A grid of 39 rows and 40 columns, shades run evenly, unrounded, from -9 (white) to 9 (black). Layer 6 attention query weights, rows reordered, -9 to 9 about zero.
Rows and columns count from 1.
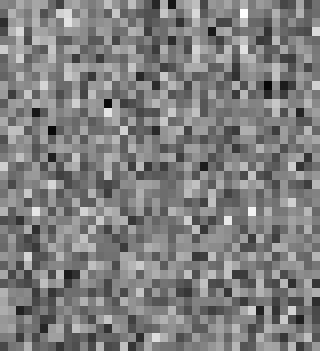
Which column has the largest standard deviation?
14
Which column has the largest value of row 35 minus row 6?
3
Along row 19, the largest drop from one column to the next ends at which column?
18
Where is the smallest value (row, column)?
2, 31
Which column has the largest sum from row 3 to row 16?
34
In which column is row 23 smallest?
37
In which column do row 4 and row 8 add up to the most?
27
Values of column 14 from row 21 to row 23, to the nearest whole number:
4 5 0
